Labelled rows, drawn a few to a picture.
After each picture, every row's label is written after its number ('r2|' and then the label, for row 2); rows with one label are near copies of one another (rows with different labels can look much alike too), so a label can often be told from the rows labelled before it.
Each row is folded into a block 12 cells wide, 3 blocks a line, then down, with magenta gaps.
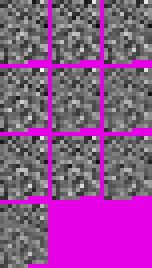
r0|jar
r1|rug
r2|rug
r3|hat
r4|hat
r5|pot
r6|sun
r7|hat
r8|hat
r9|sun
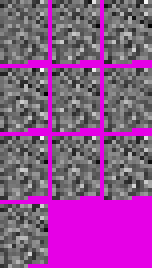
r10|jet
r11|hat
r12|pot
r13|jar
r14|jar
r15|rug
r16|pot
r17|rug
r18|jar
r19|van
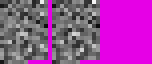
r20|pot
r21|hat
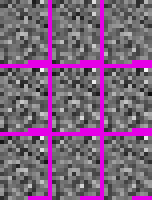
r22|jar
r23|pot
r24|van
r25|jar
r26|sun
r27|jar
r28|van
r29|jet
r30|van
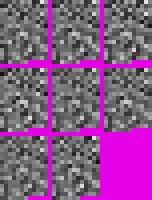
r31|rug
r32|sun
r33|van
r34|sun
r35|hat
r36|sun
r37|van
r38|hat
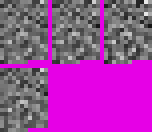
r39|hat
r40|hat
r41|van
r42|pot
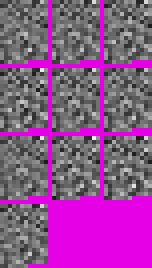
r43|van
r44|sun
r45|jar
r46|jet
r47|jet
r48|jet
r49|van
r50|hat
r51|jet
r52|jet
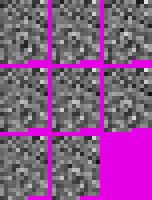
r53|jet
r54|sun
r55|jar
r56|pot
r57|pot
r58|van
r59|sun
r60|hat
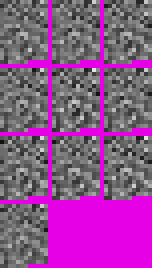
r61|sun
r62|jar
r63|jet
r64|jar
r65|jar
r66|hat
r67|jet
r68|sun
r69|sun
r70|jar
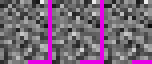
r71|jet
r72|jar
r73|jar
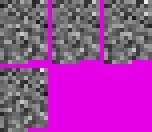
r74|jet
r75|van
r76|van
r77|hat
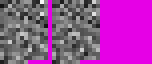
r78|pot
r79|sun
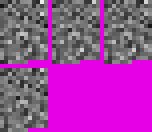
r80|pot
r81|hat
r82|jet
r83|jar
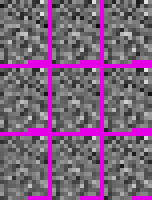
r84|sun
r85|pot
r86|sun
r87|jet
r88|van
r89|pot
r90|hat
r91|van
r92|hat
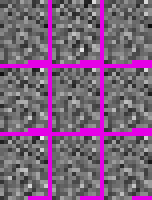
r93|jet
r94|jet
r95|pot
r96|jet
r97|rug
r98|hat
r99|sun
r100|sun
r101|hat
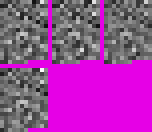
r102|jar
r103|van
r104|sun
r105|pot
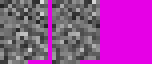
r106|sun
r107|van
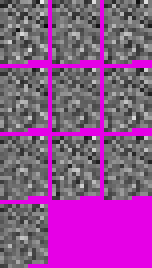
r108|hat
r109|rug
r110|jar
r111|jar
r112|van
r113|jet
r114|rug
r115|rug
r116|van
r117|sun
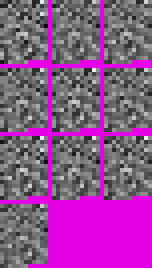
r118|van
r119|rug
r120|jar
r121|sun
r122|rug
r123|hat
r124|hat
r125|pot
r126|rug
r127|hat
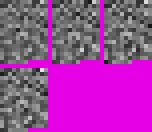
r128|hat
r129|jet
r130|pot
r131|hat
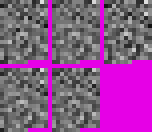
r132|jar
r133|pot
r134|jet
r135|van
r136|jet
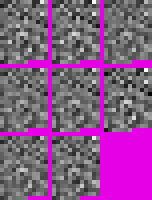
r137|pot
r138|pot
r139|jet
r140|jar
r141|van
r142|pot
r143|rug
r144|jar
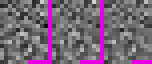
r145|rug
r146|rug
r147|hat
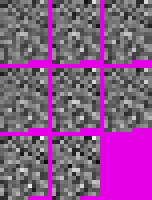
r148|rug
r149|rug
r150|rug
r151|sun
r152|hat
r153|jet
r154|rug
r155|jar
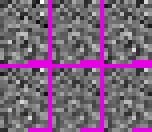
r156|pot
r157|jet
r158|van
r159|rug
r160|jet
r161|jet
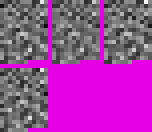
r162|hat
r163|sun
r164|hat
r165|hat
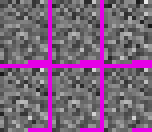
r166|sun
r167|rug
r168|jar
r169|sun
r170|jar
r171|sun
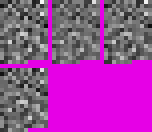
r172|pot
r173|pot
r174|rug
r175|sun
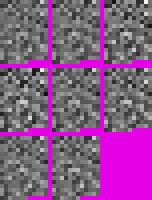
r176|pot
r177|jar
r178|rug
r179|rug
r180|van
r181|sun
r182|van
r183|sun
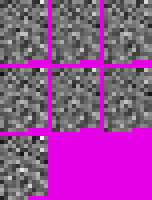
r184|hat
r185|van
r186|rug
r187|jet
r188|jar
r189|hat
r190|sun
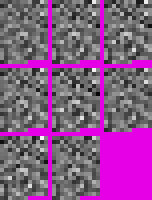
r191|van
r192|rug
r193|sun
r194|rug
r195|jar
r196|van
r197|rug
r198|jar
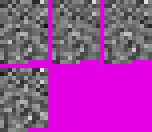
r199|hat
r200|pot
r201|van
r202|jet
